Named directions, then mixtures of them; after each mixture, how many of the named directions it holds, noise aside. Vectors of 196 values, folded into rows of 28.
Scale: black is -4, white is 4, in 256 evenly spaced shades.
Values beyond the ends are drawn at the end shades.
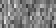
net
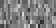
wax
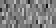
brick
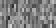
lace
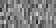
four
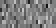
one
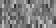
four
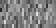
three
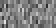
four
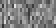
three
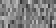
three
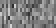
two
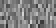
three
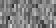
two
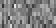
four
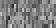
one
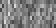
one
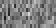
three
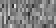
two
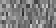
three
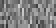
three
